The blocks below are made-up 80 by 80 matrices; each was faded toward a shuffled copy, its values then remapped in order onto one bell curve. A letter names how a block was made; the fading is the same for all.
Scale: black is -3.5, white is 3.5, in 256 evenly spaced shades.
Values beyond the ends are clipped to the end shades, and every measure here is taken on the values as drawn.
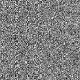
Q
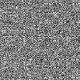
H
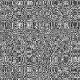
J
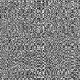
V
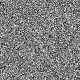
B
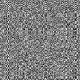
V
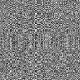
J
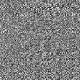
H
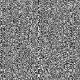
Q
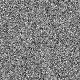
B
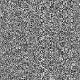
Q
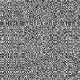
V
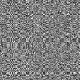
V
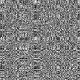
J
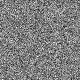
B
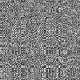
J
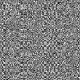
V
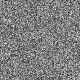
B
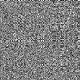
H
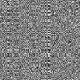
V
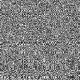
H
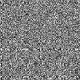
H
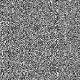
Q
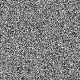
B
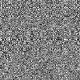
H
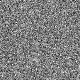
B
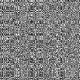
V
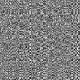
V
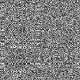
H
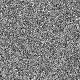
B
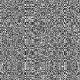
V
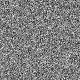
B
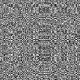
J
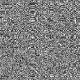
H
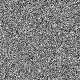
B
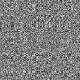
H
